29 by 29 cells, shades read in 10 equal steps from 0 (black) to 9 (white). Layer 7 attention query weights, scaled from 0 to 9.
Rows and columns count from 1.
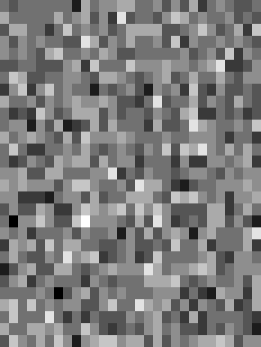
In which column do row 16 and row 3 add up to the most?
16
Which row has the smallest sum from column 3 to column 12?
17
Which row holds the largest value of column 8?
22
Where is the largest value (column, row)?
10, 19
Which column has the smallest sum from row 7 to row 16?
20
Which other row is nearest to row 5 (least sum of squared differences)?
15
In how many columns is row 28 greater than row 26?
8
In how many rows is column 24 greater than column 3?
11
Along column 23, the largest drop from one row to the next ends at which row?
14
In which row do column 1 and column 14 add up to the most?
2
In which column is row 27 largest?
6
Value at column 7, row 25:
0
